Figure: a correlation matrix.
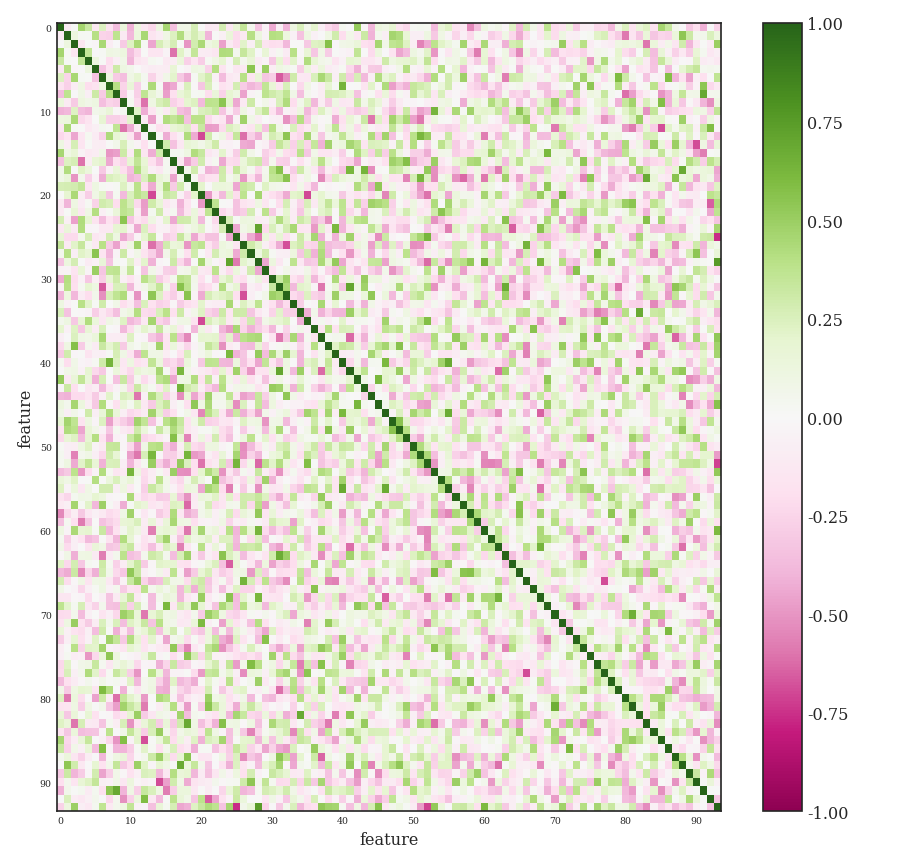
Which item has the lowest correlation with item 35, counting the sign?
20
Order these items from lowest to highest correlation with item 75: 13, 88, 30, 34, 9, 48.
34, 48, 9, 88, 13, 30
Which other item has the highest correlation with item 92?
12
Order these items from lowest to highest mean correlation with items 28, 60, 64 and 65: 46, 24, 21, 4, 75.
75, 46, 4, 24, 21
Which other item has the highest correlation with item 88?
17
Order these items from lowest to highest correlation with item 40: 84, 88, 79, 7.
88, 84, 79, 7
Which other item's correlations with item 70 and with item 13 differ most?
51
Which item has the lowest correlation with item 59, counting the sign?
3
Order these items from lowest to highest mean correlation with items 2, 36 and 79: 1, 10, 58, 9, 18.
9, 18, 58, 1, 10
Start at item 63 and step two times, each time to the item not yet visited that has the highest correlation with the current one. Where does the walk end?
41
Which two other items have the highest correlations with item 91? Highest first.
8, 7
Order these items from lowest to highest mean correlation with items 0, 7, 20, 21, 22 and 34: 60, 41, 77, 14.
77, 41, 60, 14
